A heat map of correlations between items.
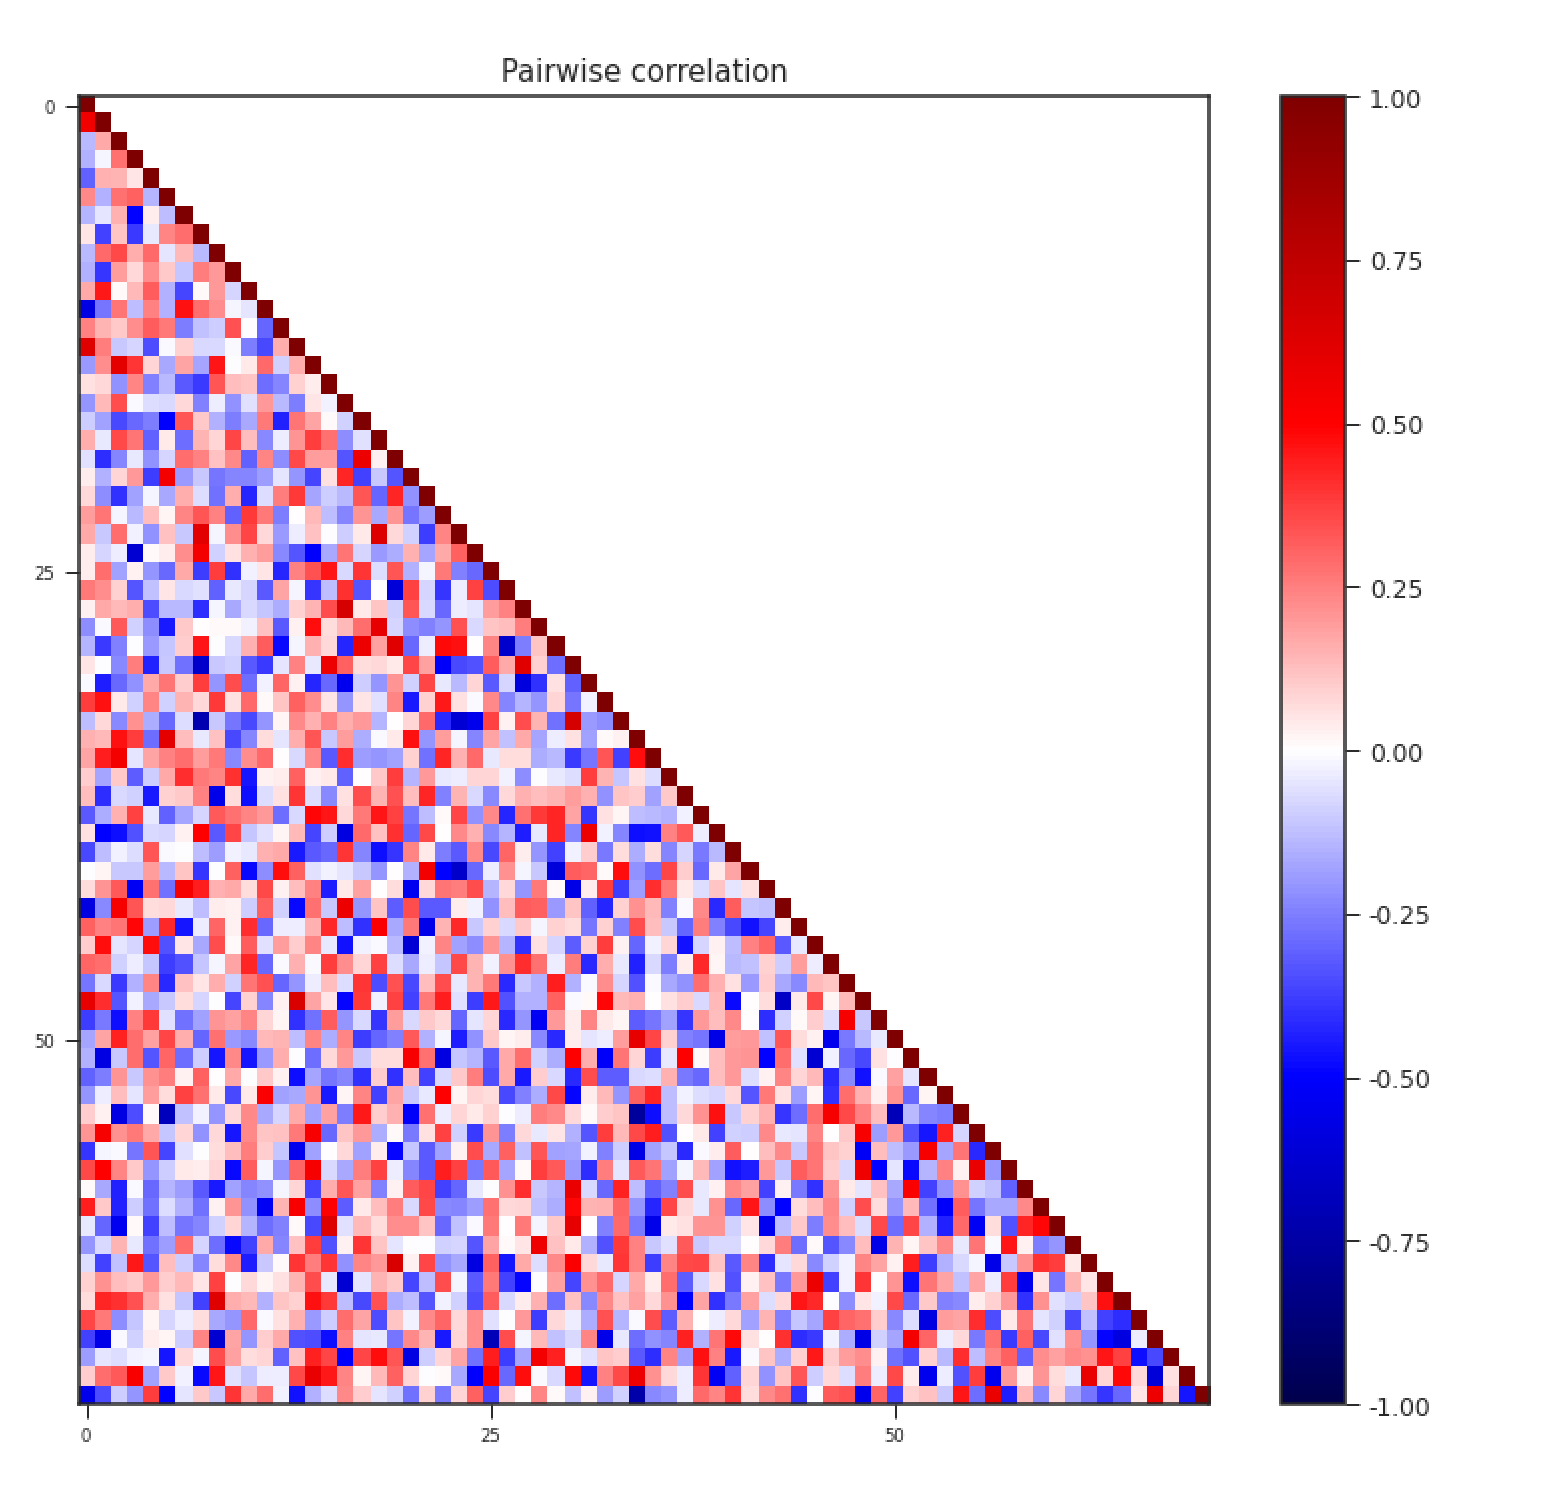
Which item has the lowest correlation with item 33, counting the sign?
7
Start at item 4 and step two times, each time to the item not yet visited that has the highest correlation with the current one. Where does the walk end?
63
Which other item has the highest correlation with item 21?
41
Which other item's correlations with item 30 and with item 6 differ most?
42
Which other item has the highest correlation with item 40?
66
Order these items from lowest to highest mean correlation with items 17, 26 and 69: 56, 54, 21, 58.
21, 58, 56, 54
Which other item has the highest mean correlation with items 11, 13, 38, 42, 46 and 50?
14
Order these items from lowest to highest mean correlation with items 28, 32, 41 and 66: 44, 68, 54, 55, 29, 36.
44, 29, 68, 55, 36, 54
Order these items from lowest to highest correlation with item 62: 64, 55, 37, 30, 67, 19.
55, 64, 67, 37, 30, 19
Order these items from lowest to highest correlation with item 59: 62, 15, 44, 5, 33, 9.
5, 44, 9, 33, 62, 15
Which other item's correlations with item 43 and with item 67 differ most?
16
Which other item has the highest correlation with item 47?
49
